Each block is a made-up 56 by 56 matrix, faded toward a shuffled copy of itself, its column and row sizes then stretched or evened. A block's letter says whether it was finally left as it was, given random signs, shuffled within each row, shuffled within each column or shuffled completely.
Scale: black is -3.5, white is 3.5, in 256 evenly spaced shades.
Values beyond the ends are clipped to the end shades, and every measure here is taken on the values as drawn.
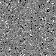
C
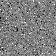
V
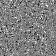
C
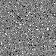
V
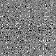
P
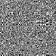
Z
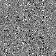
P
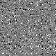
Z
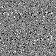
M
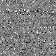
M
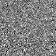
P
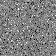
V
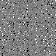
P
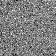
V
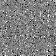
P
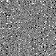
Z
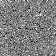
M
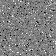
V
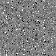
C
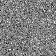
M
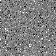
C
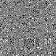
Z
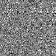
Z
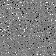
M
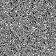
C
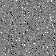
C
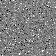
V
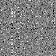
Z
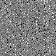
C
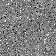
V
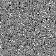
C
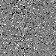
P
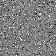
C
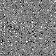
P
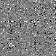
P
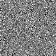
C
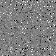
P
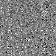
P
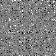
P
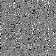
Z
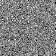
C
